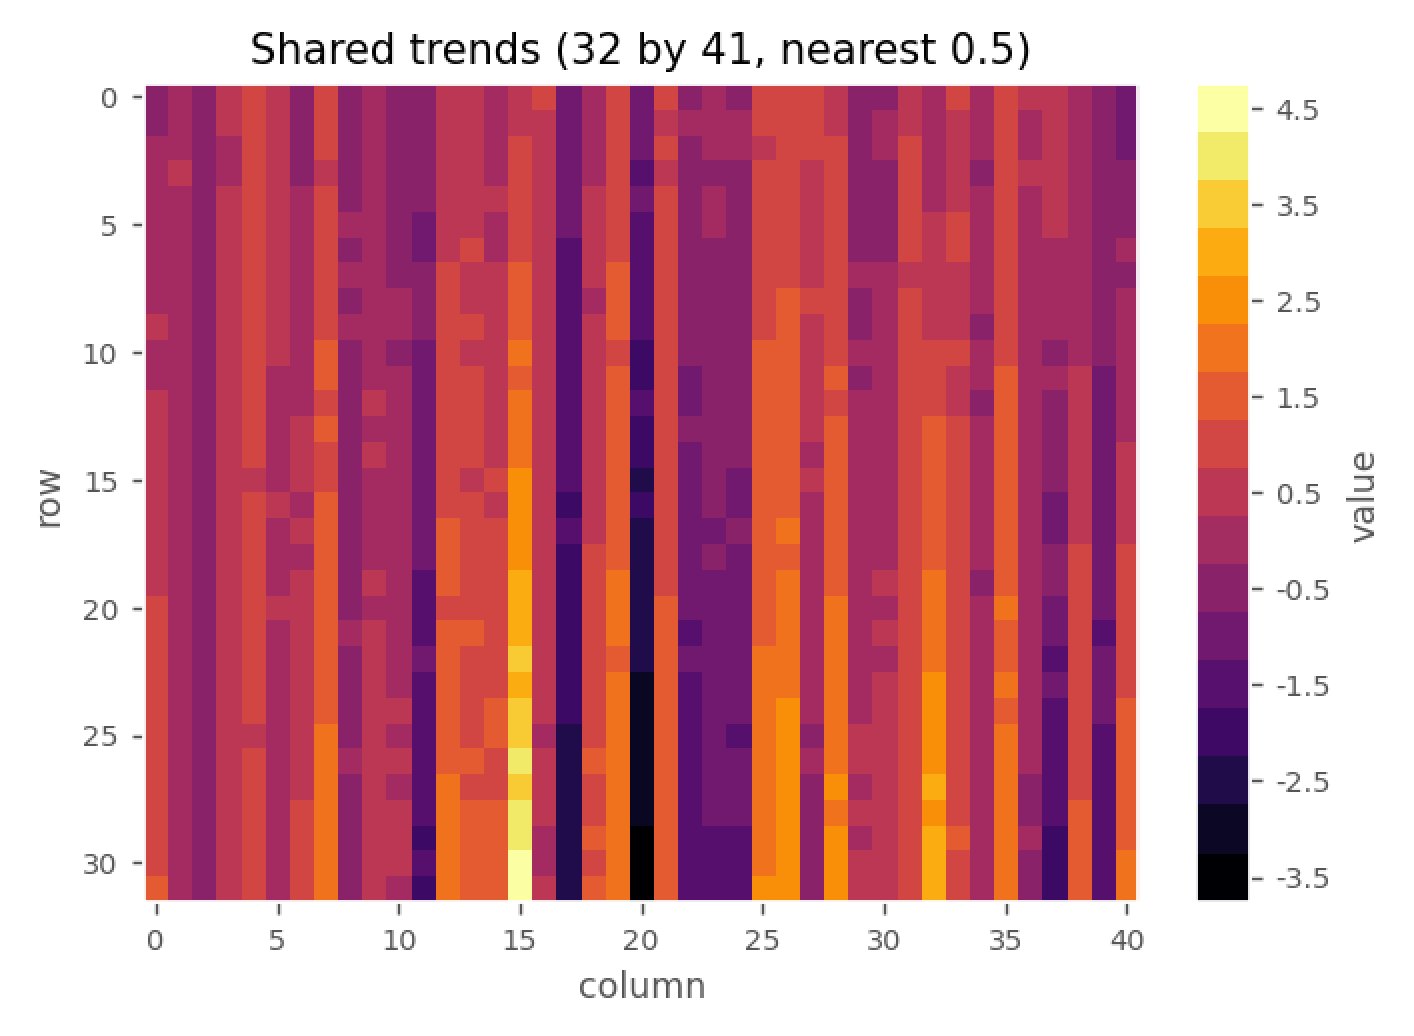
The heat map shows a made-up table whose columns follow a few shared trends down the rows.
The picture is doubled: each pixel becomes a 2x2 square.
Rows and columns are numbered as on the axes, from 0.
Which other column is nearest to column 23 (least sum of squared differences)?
24
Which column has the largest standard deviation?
15
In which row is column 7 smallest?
3
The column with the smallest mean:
20
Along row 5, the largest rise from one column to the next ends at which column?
21
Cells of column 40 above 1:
8
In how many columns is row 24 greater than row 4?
22
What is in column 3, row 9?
0.5
